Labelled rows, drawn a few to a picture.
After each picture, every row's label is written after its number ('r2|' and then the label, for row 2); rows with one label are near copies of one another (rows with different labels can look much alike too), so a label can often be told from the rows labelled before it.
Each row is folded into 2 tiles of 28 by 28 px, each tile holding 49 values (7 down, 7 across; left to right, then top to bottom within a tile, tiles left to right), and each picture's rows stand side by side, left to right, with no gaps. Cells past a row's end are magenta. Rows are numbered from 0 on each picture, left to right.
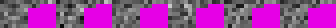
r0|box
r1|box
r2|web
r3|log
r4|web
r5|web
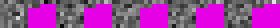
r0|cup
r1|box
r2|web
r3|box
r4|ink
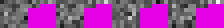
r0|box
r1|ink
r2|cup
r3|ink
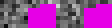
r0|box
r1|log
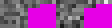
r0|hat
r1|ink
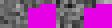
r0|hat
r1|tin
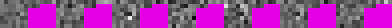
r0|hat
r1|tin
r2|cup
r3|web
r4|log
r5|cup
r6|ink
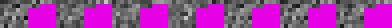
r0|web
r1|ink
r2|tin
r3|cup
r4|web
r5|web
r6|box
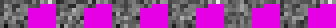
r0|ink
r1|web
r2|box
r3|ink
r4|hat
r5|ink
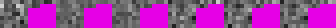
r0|log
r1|hat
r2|hat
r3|box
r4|box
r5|box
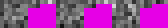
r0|ink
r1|ink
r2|log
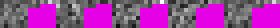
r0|ink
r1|log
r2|ink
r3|web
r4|ink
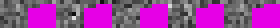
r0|hat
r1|cup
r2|web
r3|log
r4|hat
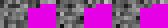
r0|tin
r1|box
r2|box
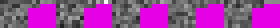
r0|web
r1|ink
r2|box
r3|hat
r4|tin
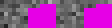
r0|box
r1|hat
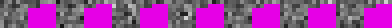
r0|tin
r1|box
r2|log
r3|cup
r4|box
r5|ink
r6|ink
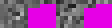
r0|cup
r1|web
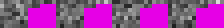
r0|log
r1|ink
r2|web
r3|ink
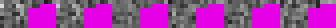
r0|log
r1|log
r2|hat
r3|box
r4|hat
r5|tin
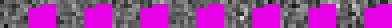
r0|box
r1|hat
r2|tin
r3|hat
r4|cup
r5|tin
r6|log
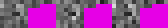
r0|log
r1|cup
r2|log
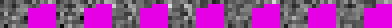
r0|box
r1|box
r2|log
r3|log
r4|ink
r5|box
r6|tin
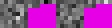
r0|cup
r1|ink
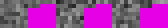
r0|hat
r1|web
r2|tin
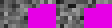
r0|box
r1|web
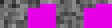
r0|tin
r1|hat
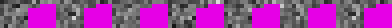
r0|web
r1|cup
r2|web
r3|ink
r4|box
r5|log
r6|cup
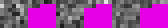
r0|log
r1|ink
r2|tin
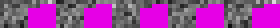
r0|ink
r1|web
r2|log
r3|web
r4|ink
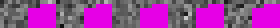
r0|tin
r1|box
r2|hat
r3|cup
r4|web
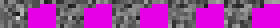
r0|cup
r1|web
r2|web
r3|tin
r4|tin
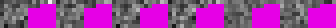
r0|ink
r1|tin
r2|box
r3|box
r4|hat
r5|log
